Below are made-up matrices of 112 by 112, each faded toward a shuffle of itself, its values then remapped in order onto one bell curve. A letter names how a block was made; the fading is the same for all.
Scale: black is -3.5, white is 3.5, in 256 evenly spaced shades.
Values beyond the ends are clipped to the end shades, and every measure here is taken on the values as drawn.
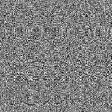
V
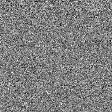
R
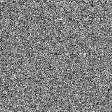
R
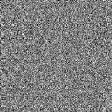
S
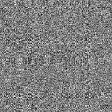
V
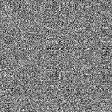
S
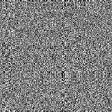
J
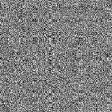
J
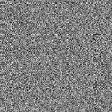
V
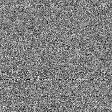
R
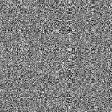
V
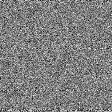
R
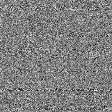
R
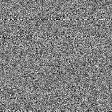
R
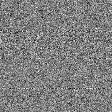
R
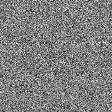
R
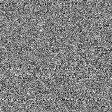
R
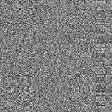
V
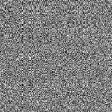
J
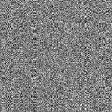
J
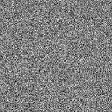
S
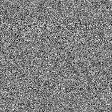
R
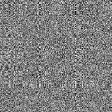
J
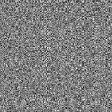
J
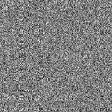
S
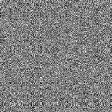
J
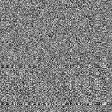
V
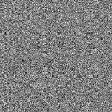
S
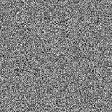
S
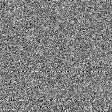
R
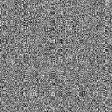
J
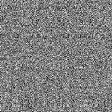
S
